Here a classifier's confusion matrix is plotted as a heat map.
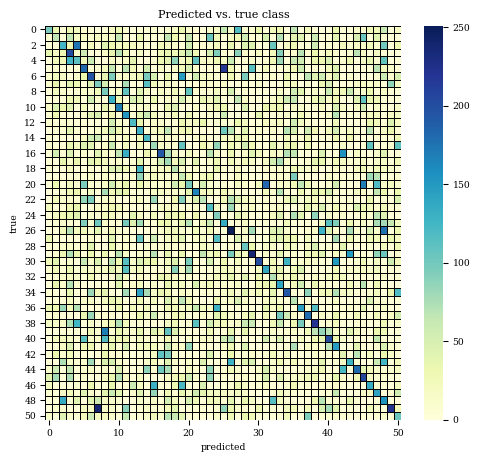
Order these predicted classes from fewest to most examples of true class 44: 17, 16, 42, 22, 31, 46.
22, 46, 31, 17, 16, 42
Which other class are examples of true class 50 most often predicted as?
37
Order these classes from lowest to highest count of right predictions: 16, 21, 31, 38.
31, 21, 16, 38
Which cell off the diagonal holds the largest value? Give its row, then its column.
49, 7
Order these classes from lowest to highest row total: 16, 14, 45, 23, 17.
14, 23, 17, 45, 16
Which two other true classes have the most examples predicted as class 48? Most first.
26, 43
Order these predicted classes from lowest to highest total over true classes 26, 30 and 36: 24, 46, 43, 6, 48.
6, 46, 43, 24, 48
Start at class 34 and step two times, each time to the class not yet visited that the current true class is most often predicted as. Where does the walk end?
25
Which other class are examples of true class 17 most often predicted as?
33
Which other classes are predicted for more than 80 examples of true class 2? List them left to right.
4, 32, 48
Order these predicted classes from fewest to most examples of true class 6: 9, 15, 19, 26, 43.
43, 26, 15, 9, 19
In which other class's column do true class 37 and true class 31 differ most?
11
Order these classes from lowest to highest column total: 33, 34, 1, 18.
1, 34, 18, 33
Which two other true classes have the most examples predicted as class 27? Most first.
0, 3
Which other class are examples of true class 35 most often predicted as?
19
